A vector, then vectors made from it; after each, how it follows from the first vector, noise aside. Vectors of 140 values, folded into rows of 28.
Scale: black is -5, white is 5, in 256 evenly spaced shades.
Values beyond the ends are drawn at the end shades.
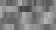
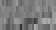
reversed, partly zeroed.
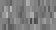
reversed, partly zeroed.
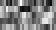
scaled up.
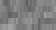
wrapped around, negated, shrunk.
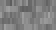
shrunk.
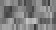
reversed, negated.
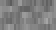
shrunk.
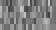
sign-scrambled.
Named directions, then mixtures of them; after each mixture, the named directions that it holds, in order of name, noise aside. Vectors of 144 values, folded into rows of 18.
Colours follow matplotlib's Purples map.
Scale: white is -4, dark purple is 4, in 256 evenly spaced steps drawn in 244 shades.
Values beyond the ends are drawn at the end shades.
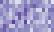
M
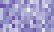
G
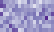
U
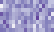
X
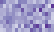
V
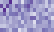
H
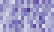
G, X.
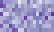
U.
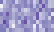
X.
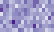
M, U, X.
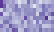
U.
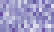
G, U, V.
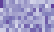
G, U, V.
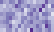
M, V, X.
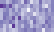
G.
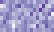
V, X.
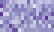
U.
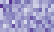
G, H, M.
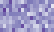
H, V.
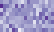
H, U.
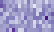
U.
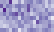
H.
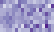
V.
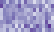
G, H, V.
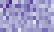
H.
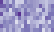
G, M, U.
